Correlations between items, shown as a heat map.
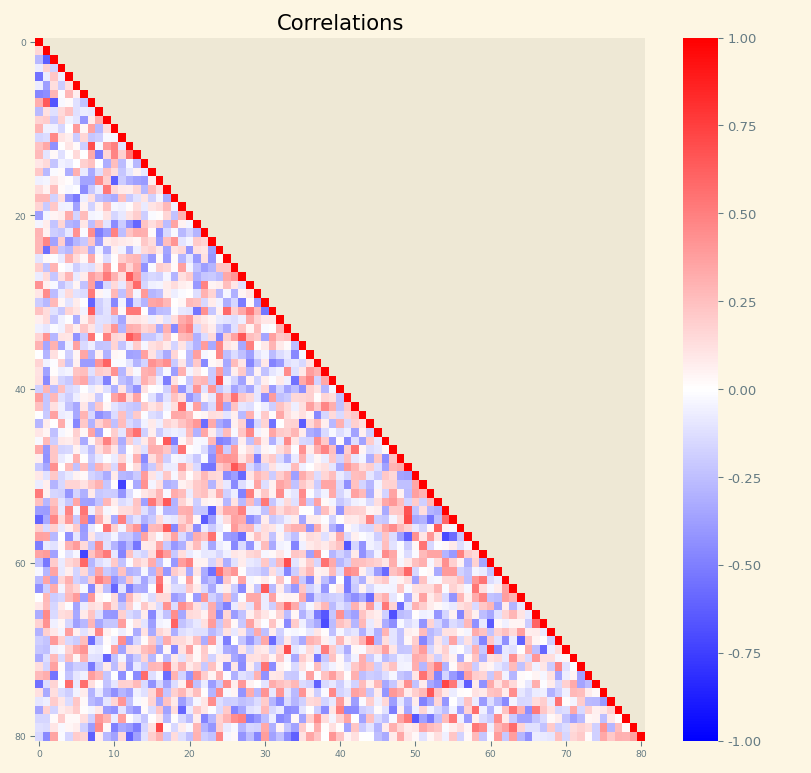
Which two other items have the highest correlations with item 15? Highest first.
53, 37
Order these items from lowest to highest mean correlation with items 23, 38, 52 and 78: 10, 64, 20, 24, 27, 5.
64, 20, 5, 27, 10, 24
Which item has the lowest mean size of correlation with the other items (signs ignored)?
3
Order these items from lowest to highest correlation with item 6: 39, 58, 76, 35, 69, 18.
35, 18, 76, 58, 69, 39
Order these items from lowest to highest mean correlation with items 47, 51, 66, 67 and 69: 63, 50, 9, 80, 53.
9, 53, 80, 63, 50
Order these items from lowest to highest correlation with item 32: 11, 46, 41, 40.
11, 41, 40, 46
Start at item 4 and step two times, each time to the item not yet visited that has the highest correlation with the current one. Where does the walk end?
54
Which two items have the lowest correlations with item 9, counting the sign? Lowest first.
71, 39
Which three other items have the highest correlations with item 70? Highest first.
60, 33, 38
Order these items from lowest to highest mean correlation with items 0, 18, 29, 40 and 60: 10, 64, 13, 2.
2, 64, 13, 10
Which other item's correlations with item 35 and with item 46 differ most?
24
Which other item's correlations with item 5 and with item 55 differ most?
22
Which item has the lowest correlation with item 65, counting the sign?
48
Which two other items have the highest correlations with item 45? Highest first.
13, 28
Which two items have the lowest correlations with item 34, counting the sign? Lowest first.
80, 39
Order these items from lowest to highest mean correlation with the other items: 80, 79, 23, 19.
23, 80, 79, 19
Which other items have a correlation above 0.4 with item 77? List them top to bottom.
40, 58, 63, 66
